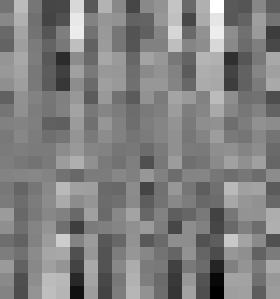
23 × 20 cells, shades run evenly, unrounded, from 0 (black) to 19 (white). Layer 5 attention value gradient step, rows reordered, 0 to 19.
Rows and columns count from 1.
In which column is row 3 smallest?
20
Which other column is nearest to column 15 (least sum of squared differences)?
2
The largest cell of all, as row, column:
1, 16
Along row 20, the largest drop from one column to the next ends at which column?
6
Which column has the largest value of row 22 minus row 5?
5
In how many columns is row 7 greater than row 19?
10
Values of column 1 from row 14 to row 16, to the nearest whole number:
10 9 9
